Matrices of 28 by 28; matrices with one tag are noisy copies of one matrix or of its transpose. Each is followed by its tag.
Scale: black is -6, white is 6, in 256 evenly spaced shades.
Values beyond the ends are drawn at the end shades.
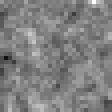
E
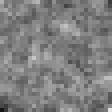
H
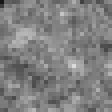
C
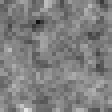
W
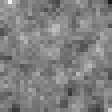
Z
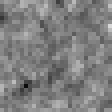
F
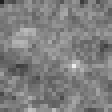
C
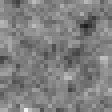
F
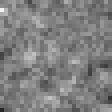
Z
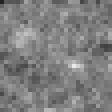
C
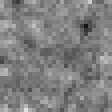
F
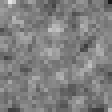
Z
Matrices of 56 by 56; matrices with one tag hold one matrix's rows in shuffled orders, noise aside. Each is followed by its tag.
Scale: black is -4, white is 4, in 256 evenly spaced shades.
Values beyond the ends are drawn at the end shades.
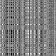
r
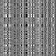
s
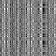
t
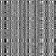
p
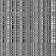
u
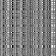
u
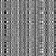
p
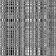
r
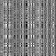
s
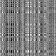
r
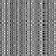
t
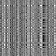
t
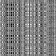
r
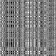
r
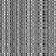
t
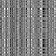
t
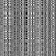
s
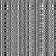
p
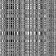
r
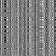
p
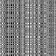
r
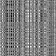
r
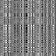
s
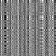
p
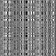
s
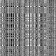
r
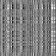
u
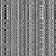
p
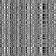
t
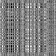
r
